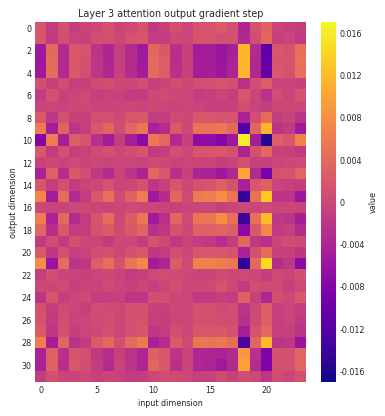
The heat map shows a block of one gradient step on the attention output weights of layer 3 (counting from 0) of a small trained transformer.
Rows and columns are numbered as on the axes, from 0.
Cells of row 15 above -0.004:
20
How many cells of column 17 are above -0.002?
25
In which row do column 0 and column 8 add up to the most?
21
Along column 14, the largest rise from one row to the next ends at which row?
11
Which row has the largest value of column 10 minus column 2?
10
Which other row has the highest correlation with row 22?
31
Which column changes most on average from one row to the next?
18
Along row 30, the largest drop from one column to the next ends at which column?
19
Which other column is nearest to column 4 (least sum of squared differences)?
22
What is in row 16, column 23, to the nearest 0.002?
0
